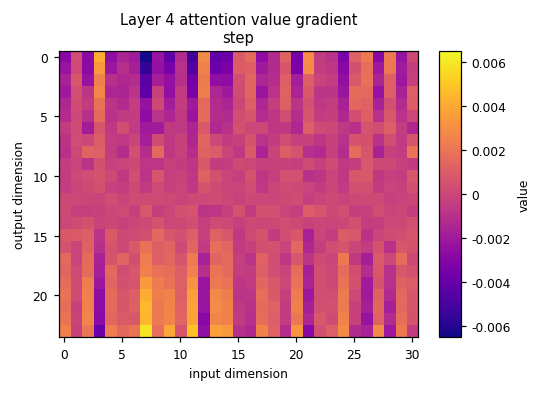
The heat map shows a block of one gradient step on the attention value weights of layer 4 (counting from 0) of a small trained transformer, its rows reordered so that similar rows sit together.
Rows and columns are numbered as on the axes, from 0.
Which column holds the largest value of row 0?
3
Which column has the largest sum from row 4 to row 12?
12
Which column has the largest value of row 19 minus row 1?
7
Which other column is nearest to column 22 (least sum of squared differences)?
23
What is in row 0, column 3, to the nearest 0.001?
0.004
